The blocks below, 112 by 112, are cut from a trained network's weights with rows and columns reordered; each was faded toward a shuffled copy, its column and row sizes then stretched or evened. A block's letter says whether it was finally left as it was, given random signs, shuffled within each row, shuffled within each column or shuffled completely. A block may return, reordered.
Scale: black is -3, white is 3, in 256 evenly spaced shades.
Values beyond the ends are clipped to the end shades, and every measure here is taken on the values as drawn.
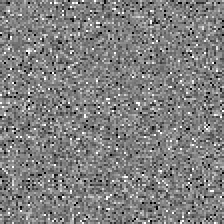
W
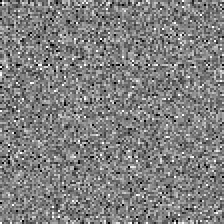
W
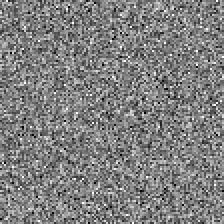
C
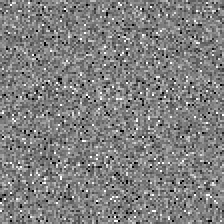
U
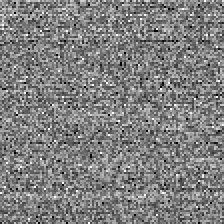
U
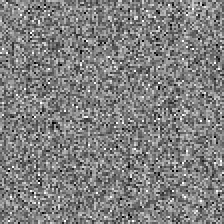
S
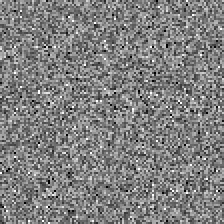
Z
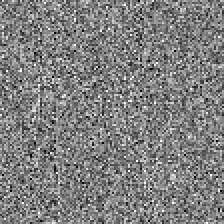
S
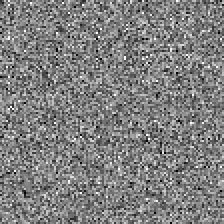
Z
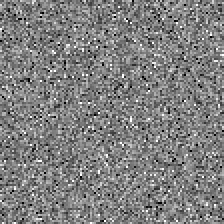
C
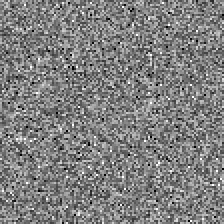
S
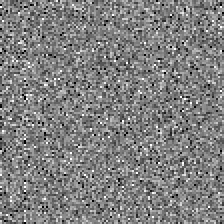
S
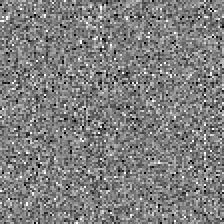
Z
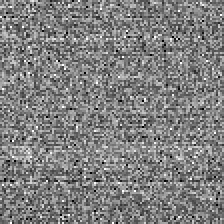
W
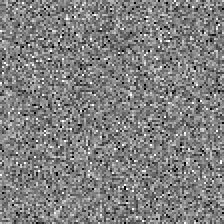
C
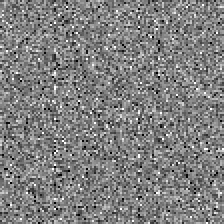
S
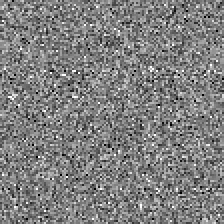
U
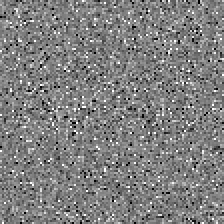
W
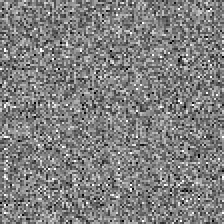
W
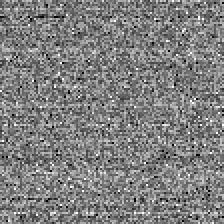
U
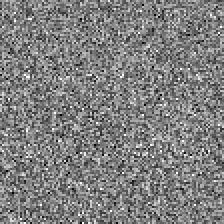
U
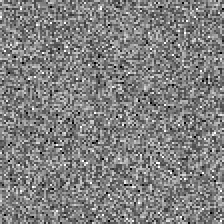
C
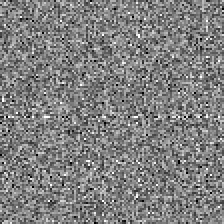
Z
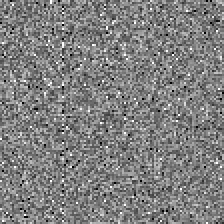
S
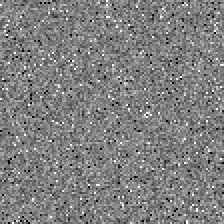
C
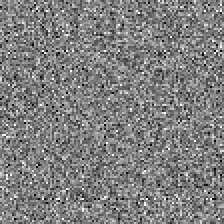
W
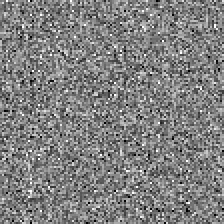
Z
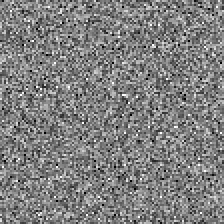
U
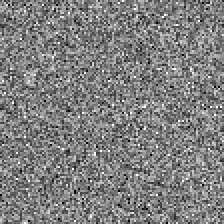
C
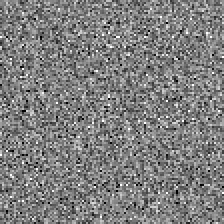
Z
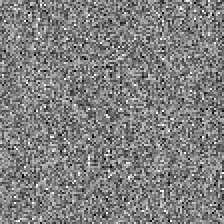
S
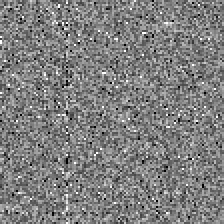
Z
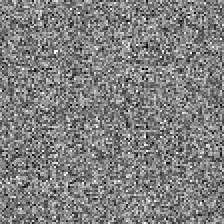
W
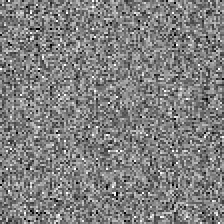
W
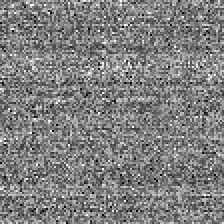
W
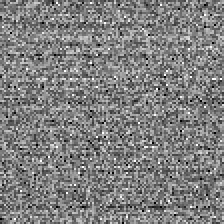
U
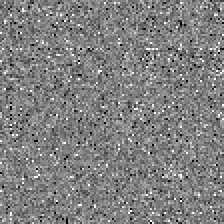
Z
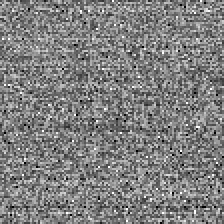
U
